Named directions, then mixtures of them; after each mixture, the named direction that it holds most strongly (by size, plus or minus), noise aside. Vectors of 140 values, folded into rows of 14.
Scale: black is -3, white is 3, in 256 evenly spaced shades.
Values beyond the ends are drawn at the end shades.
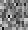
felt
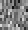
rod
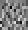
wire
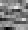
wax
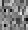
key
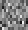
wire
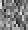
key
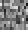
key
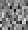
wire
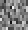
wire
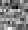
wax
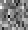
felt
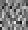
wire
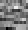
wax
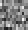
wax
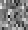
felt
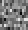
key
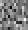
wire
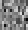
key
